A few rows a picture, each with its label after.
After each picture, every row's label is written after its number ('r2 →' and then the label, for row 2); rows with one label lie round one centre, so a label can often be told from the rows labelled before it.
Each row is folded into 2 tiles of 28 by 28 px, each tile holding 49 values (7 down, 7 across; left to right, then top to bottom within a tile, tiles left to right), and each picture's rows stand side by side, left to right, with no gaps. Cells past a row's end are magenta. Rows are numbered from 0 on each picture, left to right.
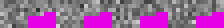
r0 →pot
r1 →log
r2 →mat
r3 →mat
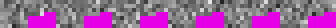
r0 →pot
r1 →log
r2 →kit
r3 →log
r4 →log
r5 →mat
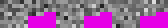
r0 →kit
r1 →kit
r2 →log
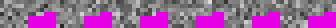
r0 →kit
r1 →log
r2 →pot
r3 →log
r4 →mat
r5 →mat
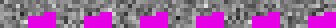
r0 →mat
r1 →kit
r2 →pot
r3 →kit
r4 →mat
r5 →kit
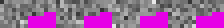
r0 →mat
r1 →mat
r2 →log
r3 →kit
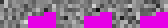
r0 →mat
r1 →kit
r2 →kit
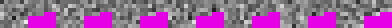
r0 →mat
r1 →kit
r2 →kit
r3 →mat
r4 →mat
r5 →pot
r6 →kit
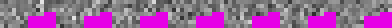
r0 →log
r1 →log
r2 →log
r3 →mat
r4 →mat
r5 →pot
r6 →kit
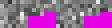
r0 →pot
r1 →log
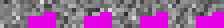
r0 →log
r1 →kit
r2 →pot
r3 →pot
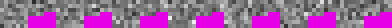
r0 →kit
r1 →kit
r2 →mat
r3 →mat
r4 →pot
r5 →log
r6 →mat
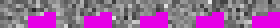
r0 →kit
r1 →pot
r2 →mat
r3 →log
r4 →mat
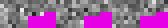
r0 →pot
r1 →mat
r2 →log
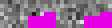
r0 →pot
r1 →mat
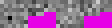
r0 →kit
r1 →log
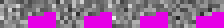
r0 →mat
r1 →mat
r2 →mat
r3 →kit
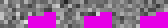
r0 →mat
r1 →pot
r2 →kit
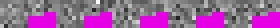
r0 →log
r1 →log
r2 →mat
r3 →kit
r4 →kit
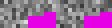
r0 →mat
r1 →log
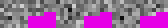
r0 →kit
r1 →mat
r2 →kit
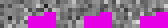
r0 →kit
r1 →mat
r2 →mat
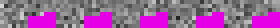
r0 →pot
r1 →kit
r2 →log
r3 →kit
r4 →mat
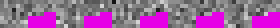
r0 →mat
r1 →pot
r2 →mat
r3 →kit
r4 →pot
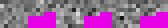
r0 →log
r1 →pot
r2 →kit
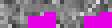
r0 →pot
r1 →log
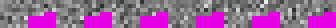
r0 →kit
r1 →kit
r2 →pot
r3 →log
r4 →log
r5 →mat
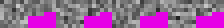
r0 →mat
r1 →kit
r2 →mat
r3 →kit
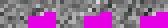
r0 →kit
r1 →log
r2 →pot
